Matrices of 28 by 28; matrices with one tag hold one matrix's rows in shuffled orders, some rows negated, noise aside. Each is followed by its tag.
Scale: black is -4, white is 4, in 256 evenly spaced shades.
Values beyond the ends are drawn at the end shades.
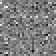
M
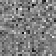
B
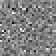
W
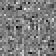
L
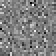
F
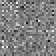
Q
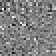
W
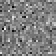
W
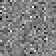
F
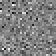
W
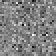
B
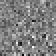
B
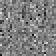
F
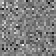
Q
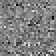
L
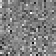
F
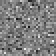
L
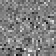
L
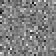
F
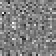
W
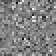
B
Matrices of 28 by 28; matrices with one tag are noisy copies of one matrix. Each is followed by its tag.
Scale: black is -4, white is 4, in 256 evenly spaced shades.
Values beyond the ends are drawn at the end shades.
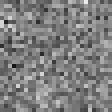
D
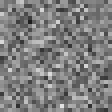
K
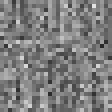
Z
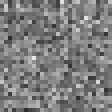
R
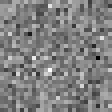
D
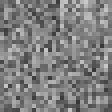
R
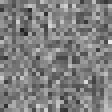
Z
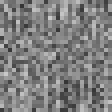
Z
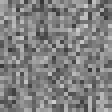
D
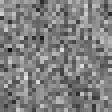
D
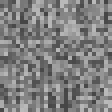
Z
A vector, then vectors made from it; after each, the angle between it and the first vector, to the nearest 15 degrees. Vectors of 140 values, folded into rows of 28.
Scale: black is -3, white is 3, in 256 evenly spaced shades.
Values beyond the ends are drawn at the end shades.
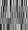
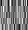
150 degrees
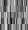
60 degrees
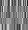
165 degrees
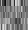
75 degrees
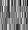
150 degrees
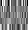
150 degrees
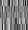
135 degrees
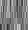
30 degrees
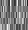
150 degrees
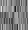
90 degrees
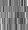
60 degrees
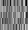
75 degrees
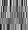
15 degrees
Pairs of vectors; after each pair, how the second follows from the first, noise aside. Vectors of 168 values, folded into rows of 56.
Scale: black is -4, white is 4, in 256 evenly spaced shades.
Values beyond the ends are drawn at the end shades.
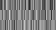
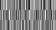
sign-scrambled.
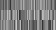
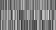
copied.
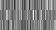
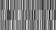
wrapped around.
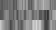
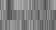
reversed, shrunk.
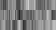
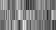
negated.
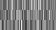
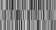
negated.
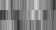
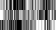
wrapped around, negated, scaled up.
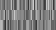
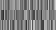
wrapped around.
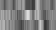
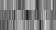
negated.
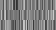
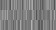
reversed, shrunk.
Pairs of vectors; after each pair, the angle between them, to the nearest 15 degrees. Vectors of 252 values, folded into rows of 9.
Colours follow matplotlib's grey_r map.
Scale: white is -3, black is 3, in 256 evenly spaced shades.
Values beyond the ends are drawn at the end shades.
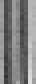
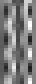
90 degrees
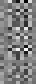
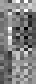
135 degrees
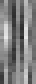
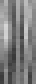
30 degrees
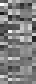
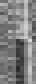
60 degrees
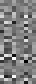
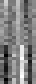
105 degrees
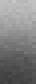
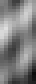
60 degrees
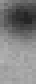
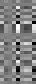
90 degrees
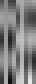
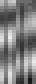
150 degrees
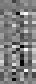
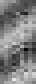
120 degrees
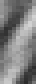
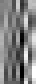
105 degrees
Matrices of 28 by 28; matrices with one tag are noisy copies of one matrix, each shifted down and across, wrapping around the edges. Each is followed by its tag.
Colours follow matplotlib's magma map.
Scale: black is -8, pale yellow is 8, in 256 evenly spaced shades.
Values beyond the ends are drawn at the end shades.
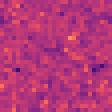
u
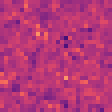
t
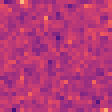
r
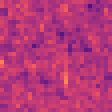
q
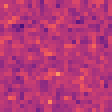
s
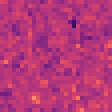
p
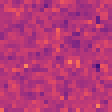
t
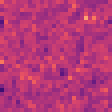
t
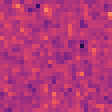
r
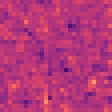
q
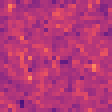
p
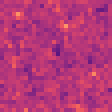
p
